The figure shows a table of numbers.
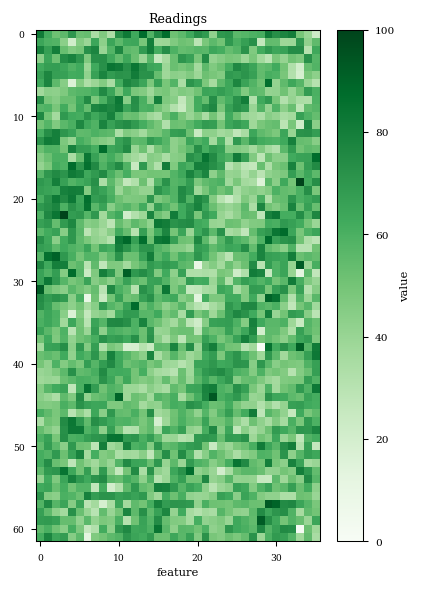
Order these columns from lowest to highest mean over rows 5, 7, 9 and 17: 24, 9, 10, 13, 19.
19, 13, 24, 10, 9
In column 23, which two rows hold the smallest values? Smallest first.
53, 20
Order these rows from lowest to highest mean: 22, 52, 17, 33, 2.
33, 52, 17, 22, 2
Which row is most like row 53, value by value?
12
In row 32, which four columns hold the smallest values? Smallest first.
6, 20, 8, 32
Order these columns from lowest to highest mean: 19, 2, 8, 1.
19, 8, 2, 1
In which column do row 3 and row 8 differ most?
15
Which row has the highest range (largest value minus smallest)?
38
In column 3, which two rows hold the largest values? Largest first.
22, 53
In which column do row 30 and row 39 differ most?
35
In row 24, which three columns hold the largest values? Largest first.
31, 30, 16
